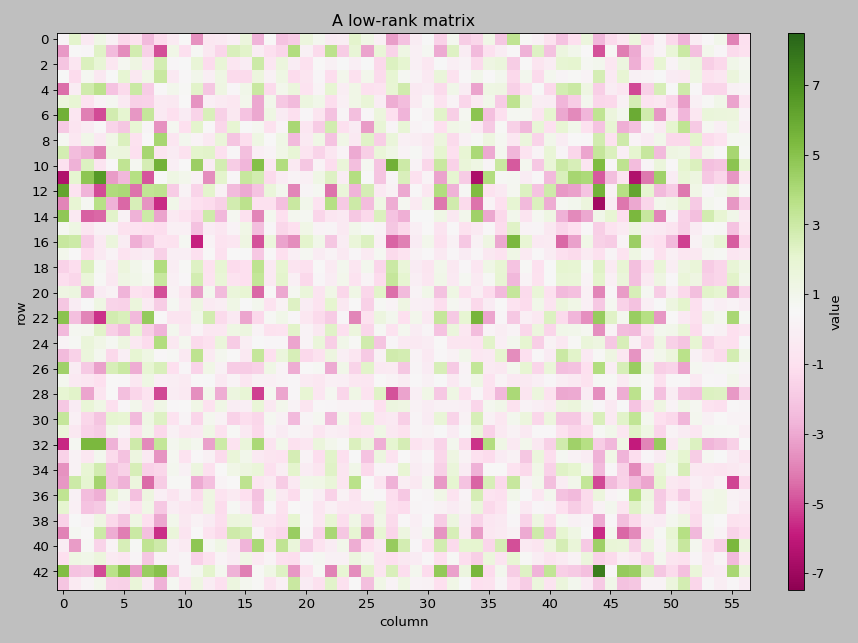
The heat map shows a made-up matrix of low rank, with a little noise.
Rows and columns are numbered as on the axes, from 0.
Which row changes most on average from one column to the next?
42
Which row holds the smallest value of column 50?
16
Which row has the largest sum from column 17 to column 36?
10
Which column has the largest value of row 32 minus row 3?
3
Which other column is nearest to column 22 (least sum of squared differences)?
32
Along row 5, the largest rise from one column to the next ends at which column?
37
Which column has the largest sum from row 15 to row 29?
47
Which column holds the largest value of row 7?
19
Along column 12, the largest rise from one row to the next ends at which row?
12
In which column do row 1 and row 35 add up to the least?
44
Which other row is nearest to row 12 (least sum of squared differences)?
26
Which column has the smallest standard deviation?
29
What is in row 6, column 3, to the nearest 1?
-5
